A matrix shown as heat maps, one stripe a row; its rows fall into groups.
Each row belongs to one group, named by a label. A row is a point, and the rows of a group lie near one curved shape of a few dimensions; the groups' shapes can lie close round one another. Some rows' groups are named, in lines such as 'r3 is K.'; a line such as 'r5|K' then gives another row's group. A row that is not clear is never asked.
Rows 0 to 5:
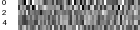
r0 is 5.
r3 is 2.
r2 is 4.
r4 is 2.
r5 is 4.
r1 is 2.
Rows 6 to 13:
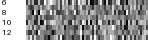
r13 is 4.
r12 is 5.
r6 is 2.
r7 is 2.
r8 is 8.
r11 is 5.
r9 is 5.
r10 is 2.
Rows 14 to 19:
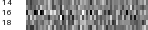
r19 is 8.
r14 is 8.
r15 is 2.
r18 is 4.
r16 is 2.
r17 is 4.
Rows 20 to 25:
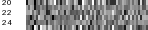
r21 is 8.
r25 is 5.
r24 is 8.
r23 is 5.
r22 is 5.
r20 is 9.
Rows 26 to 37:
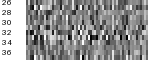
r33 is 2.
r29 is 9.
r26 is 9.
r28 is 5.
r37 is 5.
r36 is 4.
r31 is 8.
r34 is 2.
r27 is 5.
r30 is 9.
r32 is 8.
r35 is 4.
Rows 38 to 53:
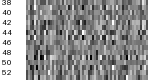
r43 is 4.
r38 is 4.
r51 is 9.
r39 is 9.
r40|2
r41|9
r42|4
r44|9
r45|9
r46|4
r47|8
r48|5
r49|2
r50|4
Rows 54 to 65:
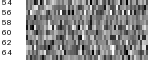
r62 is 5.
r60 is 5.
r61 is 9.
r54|2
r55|9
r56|4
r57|8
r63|4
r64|5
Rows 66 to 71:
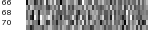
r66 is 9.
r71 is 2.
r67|4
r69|5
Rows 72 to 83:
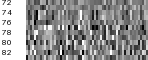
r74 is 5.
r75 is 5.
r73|4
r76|8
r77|2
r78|9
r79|9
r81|4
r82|4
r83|9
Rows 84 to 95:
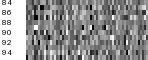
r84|8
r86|4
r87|9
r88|4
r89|9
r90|9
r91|4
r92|8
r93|8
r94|2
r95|9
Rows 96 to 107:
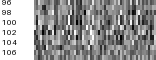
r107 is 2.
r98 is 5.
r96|4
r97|5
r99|4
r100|4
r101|8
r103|4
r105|5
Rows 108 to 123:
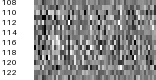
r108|8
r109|4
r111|9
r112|4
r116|2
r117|9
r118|2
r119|8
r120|9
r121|4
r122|4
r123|8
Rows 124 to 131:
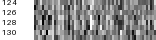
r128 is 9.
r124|4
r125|9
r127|2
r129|9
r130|5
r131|5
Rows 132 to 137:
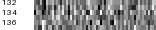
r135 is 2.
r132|5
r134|9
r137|5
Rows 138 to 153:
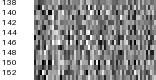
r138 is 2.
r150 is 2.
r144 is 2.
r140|2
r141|5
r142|4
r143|5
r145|9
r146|2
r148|9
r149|9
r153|5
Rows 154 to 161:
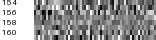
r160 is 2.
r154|9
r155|2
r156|2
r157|5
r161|4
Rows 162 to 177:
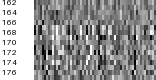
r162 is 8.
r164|4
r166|8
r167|8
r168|8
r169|2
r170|2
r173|5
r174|2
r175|8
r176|8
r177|5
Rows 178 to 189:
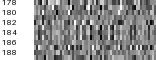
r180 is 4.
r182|9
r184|2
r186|4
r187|4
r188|8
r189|5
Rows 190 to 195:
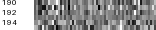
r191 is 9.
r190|5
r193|4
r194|5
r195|4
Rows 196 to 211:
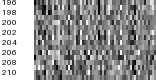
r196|8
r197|9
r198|2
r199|4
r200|2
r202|9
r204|9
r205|4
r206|5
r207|9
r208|5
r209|4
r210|5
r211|5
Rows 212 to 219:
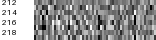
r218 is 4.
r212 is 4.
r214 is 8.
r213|8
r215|8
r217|9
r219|8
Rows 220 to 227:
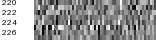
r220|4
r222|5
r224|4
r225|2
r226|8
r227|2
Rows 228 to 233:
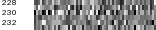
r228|4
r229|4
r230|2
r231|8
